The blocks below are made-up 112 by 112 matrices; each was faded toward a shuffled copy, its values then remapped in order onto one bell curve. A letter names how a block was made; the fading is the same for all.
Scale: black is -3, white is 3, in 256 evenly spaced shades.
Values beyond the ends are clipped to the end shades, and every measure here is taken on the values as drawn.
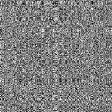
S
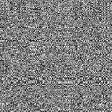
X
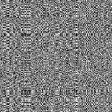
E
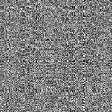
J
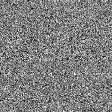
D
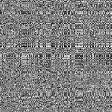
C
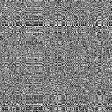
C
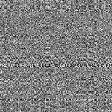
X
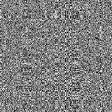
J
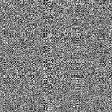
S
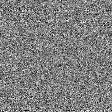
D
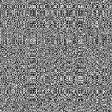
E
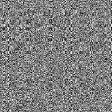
J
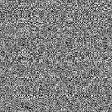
X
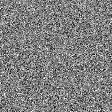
D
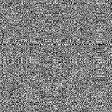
X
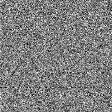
D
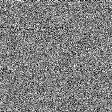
D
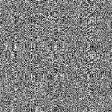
J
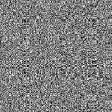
S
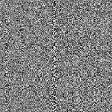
J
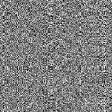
J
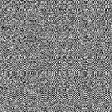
E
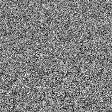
D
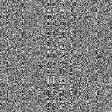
J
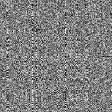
J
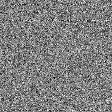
D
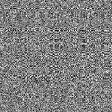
X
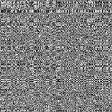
C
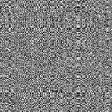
E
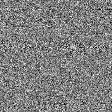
D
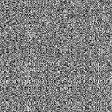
S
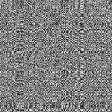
E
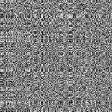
E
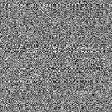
X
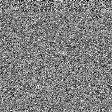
D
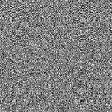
S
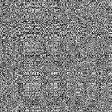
X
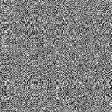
S
